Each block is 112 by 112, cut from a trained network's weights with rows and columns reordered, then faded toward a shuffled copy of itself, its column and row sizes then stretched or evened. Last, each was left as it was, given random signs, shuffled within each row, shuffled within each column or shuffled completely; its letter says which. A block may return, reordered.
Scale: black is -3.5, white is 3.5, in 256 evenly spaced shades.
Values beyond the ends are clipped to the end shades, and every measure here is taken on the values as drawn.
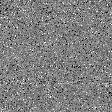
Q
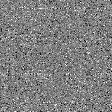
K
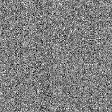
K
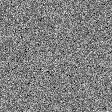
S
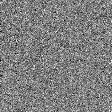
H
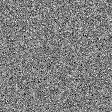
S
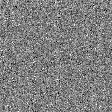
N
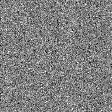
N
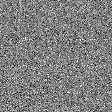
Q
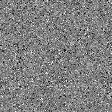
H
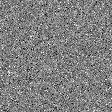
S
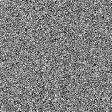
K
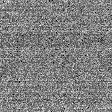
K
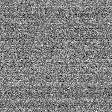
K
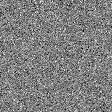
S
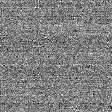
K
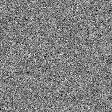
Q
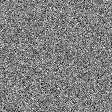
S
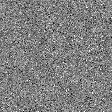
N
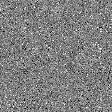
H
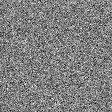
S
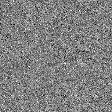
H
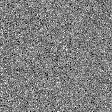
N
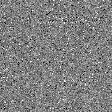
H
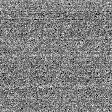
K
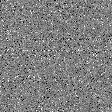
Q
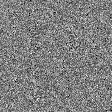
N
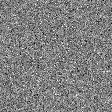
S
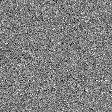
Q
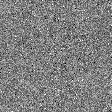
N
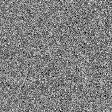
H
